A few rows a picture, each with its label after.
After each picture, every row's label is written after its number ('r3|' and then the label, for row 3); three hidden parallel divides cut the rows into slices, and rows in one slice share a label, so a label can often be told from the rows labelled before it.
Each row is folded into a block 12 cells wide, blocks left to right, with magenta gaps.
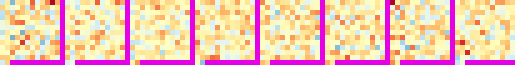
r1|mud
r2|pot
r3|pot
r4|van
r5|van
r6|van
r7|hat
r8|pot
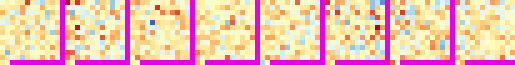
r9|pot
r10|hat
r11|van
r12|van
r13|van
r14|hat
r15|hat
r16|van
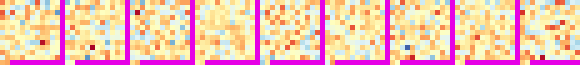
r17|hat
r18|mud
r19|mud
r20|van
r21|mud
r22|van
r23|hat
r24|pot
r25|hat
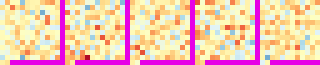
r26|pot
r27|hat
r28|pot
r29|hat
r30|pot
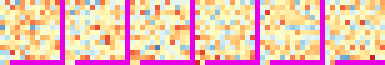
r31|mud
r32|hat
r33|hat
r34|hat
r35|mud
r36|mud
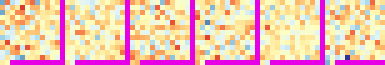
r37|mud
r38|pot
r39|hat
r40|hat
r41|van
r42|mud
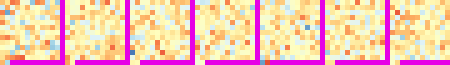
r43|hat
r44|van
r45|pot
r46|pot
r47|pot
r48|pot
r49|pot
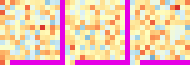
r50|hat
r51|van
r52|mud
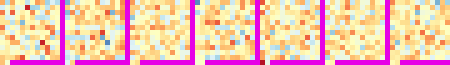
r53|hat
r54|mud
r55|van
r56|mud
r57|hat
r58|pot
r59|van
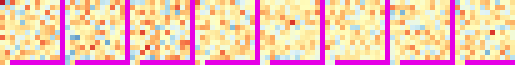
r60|hat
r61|mud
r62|mud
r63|van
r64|pot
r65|pot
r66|pot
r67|pot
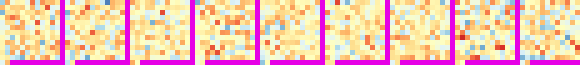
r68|mud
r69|mud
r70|van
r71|mud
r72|pot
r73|van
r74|van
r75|hat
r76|mud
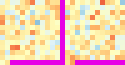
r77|pot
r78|van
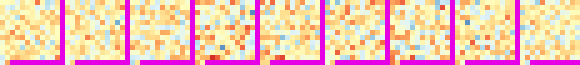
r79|van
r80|pot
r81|pot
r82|hat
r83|hat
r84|mud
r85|hat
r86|van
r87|pot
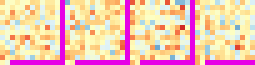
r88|van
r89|pot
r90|hat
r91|van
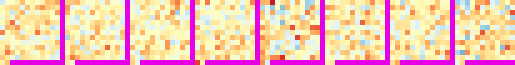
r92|pot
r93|van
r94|pot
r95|van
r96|hat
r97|pot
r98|pot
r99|mud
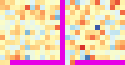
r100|van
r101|mud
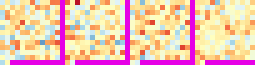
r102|mud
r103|hat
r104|mud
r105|van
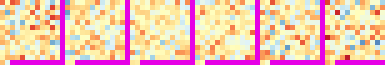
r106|hat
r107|mud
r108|pot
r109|pot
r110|hat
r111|hat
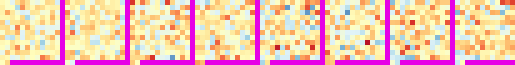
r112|pot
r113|van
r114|hat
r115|pot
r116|mud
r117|hat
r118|mud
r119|mud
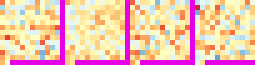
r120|hat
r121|van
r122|hat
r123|mud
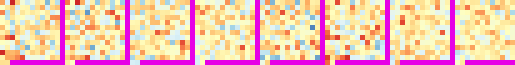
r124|hat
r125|hat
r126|mud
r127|pot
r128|mud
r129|hat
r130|pot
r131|pot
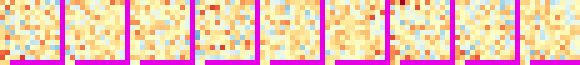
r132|hat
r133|pot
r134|van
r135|mud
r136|pot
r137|pot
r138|hat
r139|hat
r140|van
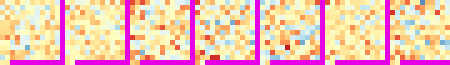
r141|van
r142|pot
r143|hat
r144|hat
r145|mud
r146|van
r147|hat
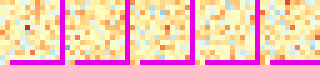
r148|van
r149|van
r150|van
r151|van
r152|van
